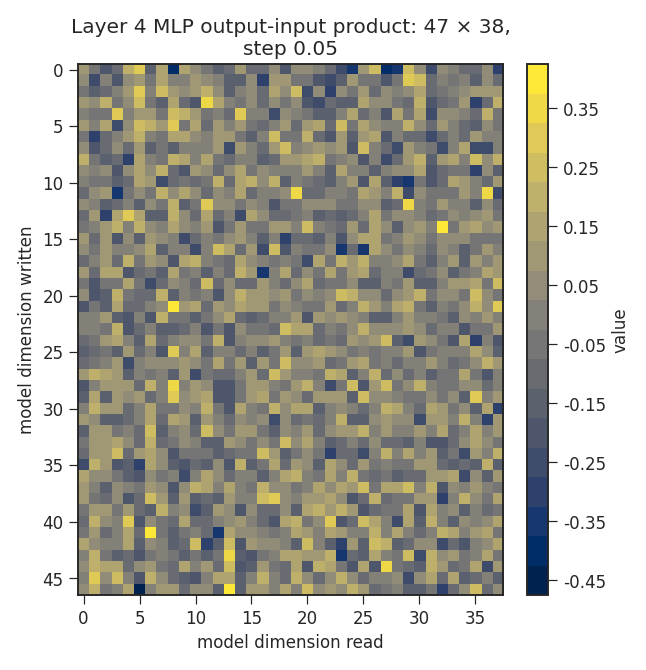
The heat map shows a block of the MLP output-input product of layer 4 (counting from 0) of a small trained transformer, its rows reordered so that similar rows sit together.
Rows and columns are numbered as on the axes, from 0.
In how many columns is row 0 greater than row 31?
16
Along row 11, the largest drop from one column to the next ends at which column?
37
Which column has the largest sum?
6
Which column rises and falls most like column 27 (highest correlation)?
31
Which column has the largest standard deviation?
8
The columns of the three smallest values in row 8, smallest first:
4, 27, 25
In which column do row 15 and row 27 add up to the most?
26
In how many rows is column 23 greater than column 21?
20
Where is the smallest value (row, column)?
46, 5
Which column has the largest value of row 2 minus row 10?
7
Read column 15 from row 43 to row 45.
-0.2 -0.15 0
